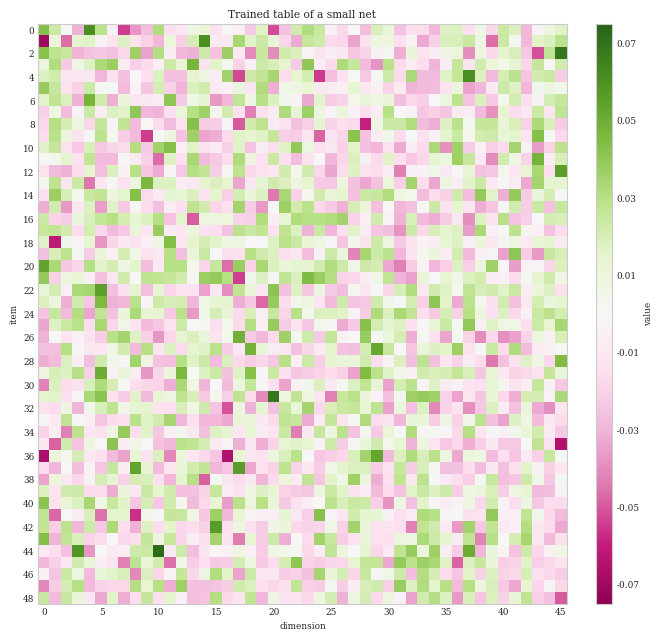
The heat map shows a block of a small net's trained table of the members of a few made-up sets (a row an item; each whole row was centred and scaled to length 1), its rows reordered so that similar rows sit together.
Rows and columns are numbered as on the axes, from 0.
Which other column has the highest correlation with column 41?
36
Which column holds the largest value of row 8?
13
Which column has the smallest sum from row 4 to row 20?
31
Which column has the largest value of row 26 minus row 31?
25
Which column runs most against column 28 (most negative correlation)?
40
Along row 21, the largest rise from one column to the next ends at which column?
18
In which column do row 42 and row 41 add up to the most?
15
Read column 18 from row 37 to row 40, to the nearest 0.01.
-0.03 -0.01 0.01 0.01
